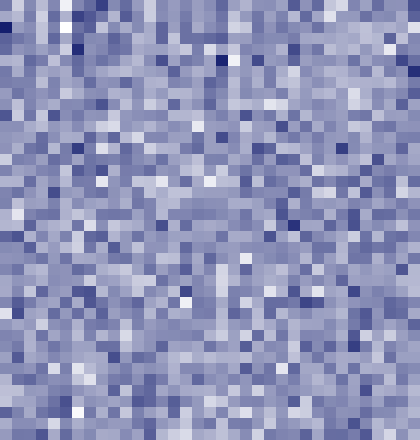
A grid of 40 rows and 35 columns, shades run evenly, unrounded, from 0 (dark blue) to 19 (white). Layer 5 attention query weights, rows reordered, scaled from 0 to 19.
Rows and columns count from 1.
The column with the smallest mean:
8
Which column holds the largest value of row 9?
30
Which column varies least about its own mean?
3
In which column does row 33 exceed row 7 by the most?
35
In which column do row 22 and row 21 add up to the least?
14
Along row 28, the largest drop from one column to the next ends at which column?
17
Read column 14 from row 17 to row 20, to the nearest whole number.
17 12 13 13
